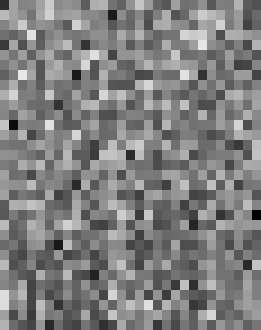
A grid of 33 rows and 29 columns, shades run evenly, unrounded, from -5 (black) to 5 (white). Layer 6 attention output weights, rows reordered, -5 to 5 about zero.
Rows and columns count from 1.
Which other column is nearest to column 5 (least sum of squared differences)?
15
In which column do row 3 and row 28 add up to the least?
11
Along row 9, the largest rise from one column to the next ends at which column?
16
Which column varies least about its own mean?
26
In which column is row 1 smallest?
1
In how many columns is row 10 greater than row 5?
15
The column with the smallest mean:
22
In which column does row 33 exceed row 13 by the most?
2
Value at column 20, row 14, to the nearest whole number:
-1
